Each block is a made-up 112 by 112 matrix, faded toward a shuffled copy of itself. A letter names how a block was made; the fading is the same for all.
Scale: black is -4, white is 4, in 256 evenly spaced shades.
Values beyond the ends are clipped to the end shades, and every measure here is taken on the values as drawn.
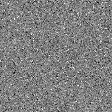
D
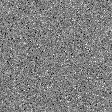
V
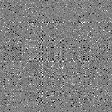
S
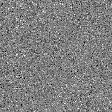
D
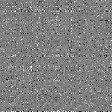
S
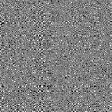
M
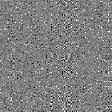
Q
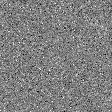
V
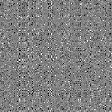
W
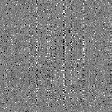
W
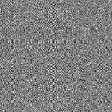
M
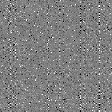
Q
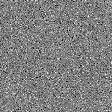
D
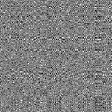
M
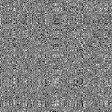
M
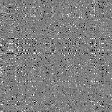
S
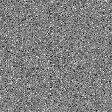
D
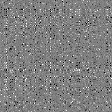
S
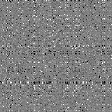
S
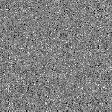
D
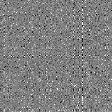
W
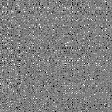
S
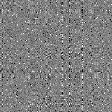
W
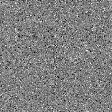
D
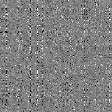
W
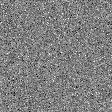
V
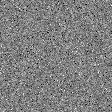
V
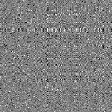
M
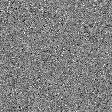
V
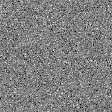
D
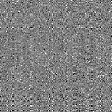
M
